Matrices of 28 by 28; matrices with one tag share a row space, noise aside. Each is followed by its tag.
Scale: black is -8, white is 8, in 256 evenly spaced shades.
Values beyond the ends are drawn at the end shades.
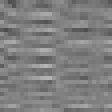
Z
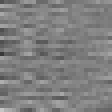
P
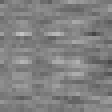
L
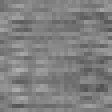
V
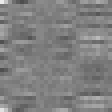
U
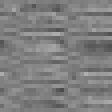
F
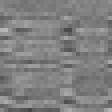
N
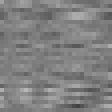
L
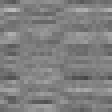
Z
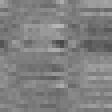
F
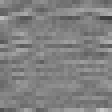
V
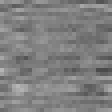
V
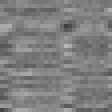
N
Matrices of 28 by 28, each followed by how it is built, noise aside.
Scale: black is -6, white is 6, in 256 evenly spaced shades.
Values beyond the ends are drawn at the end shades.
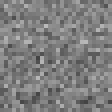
repeating columns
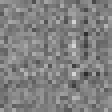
low rank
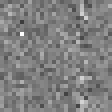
uneven columns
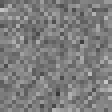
Hankel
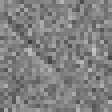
Toeplitz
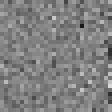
uneven columns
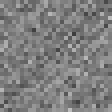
Hankel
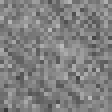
Toeplitz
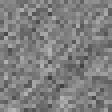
Hankel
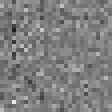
uneven columns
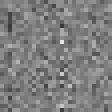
uneven columns
